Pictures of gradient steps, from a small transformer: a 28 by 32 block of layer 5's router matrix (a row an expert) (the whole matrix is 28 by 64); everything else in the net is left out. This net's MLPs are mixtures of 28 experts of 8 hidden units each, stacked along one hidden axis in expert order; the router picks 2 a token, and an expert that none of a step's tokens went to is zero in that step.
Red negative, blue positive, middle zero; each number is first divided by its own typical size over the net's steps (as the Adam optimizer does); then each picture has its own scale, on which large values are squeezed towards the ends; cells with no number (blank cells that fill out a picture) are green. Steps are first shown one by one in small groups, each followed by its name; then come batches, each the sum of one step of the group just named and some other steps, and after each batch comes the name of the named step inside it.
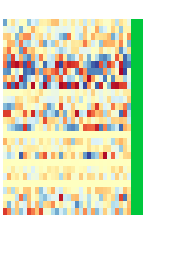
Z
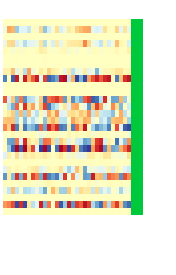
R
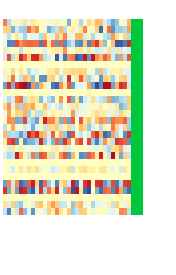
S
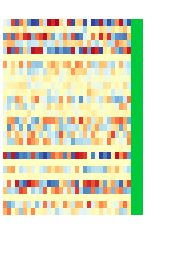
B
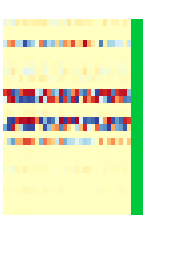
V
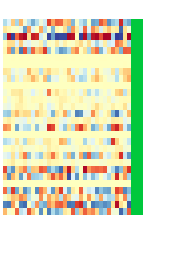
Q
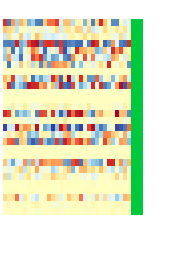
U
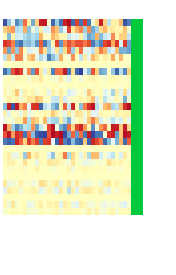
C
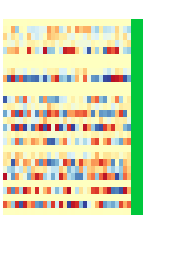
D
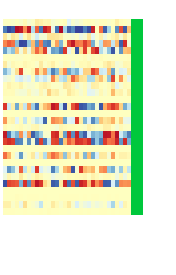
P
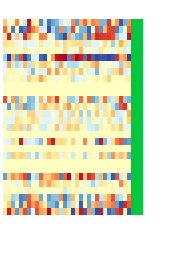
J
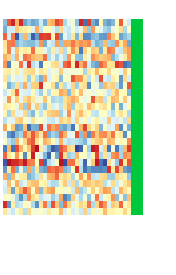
B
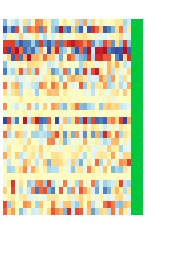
P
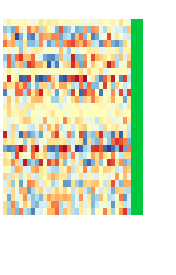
S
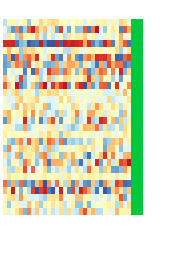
Z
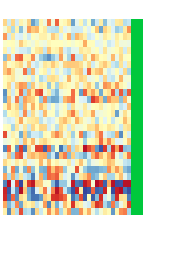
S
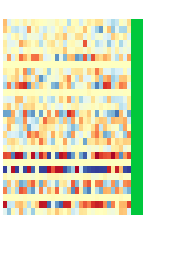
S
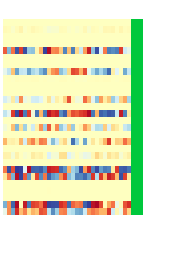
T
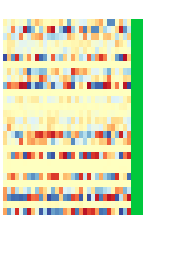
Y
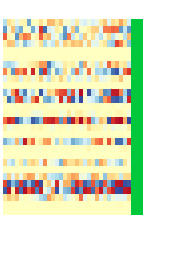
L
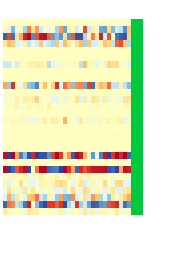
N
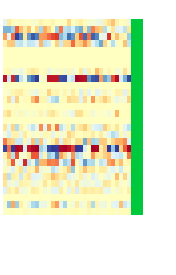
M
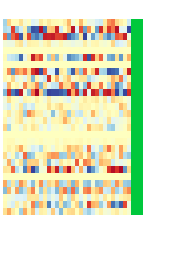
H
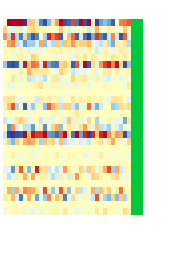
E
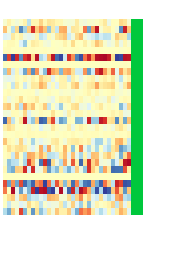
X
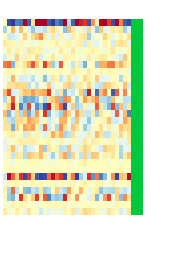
Y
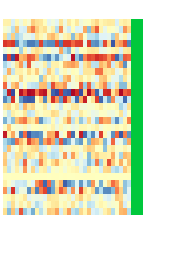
X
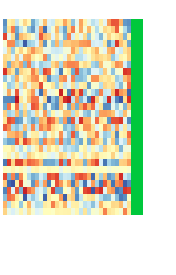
L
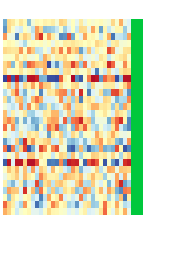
L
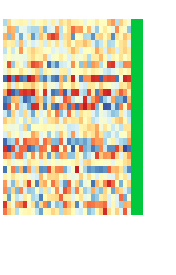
H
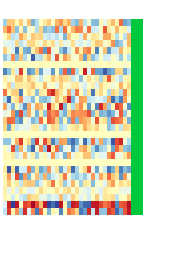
T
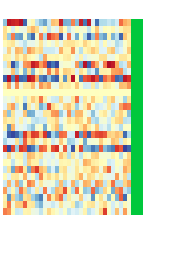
E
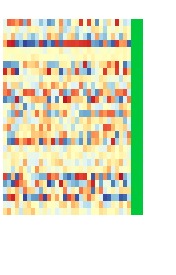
E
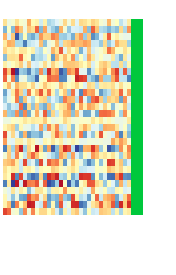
M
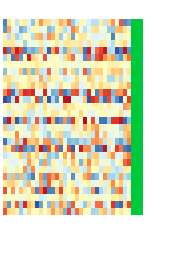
X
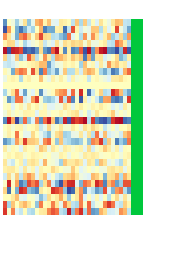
L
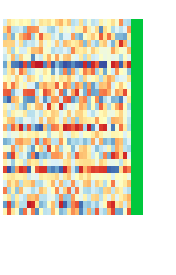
N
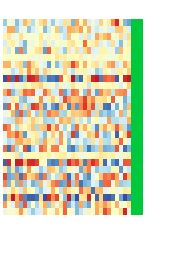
T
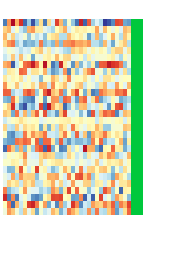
E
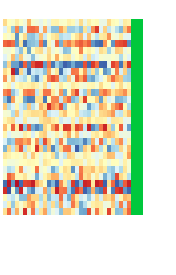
M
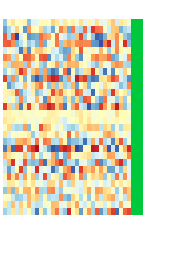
M
